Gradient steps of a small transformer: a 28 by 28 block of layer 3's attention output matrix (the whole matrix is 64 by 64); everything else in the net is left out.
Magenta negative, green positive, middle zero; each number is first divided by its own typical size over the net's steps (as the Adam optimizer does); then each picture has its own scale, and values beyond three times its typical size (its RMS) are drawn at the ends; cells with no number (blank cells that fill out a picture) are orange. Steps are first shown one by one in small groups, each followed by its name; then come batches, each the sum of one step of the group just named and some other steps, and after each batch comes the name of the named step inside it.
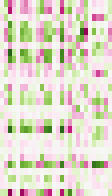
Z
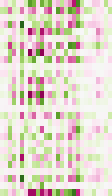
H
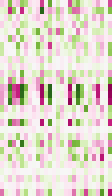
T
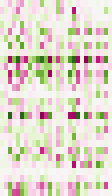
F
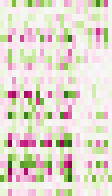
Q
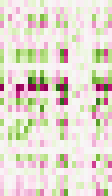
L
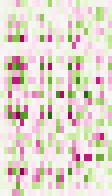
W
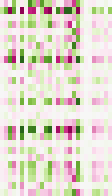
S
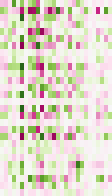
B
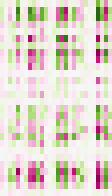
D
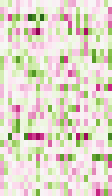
L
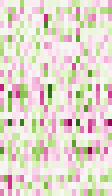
T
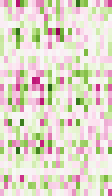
T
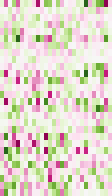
Q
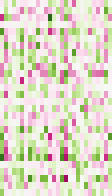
B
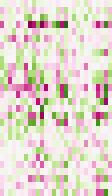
L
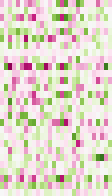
W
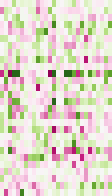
F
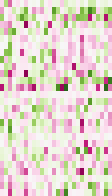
L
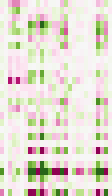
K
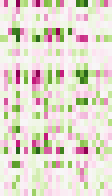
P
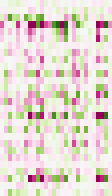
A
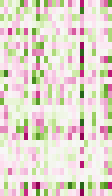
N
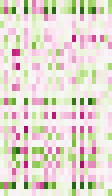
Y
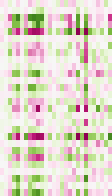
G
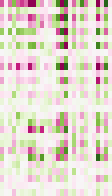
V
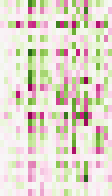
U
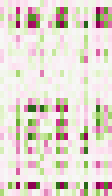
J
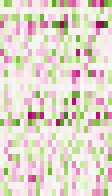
A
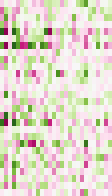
P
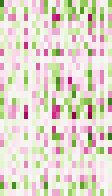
Y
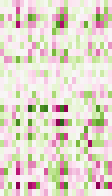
J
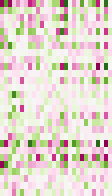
V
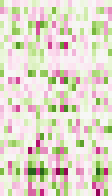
K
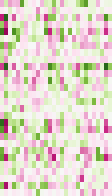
P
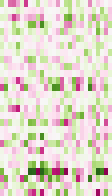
K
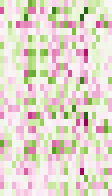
U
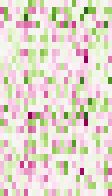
U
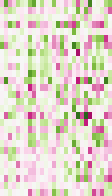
U
